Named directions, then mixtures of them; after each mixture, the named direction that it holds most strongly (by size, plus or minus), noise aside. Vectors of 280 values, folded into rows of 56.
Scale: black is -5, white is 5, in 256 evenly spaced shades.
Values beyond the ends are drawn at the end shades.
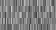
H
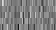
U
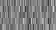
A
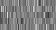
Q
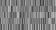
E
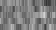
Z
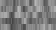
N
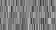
E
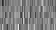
U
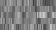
Z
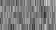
Z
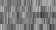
Z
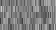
Z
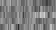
Z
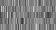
Q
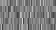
E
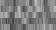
N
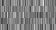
E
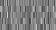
A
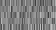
E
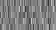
A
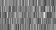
H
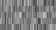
H
